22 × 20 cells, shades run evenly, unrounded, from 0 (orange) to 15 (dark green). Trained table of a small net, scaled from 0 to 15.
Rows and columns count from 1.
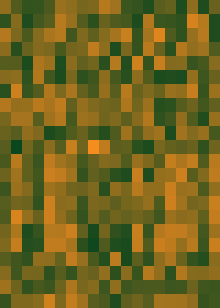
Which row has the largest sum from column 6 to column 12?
6
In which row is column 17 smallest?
13
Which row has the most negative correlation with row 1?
10
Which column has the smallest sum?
5
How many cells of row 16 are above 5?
17
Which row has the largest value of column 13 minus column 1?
3
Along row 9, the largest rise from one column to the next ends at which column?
15
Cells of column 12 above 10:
10
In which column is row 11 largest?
2
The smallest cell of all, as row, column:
11, 9
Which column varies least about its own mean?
8
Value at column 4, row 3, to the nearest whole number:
7
